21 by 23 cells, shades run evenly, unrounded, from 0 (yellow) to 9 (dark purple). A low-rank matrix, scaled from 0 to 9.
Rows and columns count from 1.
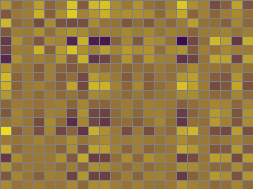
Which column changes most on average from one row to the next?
17
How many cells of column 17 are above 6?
6
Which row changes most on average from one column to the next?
5
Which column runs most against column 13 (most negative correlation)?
15
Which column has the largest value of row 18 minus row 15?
1
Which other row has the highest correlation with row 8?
3
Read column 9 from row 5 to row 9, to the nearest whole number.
8 4 7 4 3
